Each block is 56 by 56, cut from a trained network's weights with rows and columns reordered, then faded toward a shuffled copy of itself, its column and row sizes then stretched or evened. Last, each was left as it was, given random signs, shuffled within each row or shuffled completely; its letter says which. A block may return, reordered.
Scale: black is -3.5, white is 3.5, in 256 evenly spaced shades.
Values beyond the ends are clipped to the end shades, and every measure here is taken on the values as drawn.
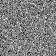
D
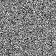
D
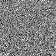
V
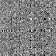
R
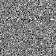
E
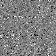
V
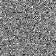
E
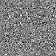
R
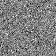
D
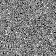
D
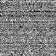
R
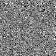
E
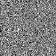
E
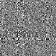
R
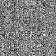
R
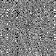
R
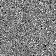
D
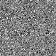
V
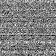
V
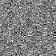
R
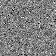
D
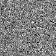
E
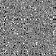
R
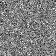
D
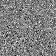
D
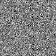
E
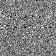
V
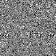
E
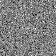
V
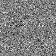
V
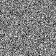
V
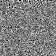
V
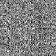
R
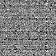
R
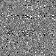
E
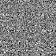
E
